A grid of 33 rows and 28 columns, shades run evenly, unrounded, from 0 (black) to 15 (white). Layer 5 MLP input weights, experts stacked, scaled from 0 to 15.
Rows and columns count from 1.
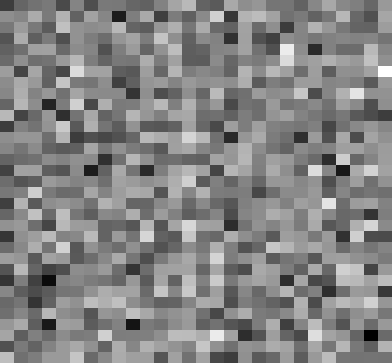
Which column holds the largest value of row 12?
5
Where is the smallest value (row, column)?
31, 27
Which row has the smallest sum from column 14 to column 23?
4
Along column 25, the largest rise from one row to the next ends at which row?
17
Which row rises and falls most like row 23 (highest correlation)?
20
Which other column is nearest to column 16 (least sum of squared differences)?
25
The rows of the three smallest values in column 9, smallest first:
2, 8, 13
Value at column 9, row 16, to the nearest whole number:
10
